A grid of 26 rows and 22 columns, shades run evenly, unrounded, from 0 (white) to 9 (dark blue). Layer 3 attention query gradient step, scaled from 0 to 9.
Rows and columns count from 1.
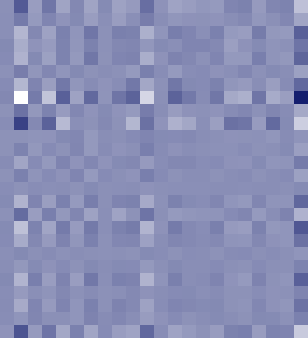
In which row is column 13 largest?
8
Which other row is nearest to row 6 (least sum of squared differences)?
14
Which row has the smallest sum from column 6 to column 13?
10
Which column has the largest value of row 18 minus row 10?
22
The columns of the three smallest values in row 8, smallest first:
2, 11, 4
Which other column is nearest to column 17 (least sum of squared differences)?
20
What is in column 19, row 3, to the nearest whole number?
5
